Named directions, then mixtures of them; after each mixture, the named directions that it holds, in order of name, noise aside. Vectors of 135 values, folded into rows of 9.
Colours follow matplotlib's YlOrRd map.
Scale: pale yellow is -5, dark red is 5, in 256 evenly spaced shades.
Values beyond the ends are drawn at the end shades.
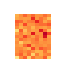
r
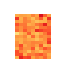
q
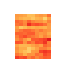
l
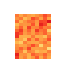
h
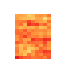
l.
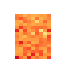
r.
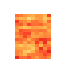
l.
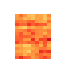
l.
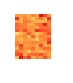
q.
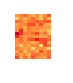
h, l, q.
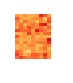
h, l, q.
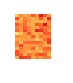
q.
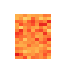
h, l, r.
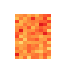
h, r.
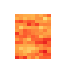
l.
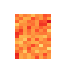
h.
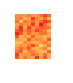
h.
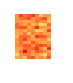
h, l, q.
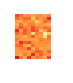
r.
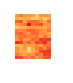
l.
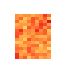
h.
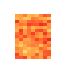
h, l, r.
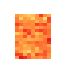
l, q.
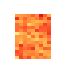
l, q.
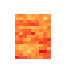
l.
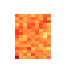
h, q, r.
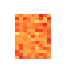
q.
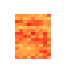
l, q, r.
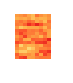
l.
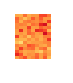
h, q, r.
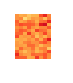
h, l, q.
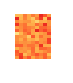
q.
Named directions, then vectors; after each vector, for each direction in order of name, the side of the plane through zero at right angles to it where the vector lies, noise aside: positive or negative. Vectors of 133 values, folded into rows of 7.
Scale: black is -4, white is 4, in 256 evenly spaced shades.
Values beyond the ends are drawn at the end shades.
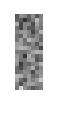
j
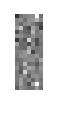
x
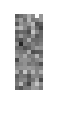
negative, positive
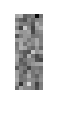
positive, negative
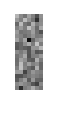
negative, negative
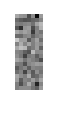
positive, negative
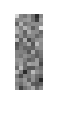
negative, negative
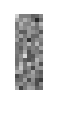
negative, negative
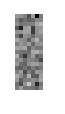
positive, negative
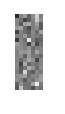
positive, positive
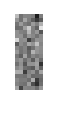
negative, negative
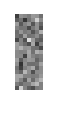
positive, positive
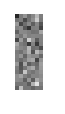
positive, positive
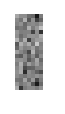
negative, negative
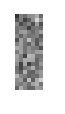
positive, positive
